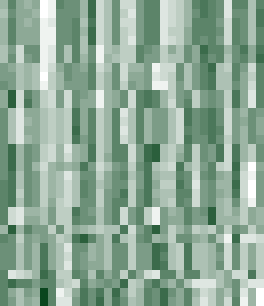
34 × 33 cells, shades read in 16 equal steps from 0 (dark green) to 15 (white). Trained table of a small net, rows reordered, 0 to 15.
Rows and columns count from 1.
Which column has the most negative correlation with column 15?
8
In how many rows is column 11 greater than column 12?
16
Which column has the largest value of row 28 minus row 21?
23
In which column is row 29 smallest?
20
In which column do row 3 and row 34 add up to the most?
29
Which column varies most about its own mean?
6
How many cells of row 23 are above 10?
9
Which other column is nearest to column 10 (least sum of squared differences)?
18
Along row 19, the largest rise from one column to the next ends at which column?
31
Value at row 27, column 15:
4
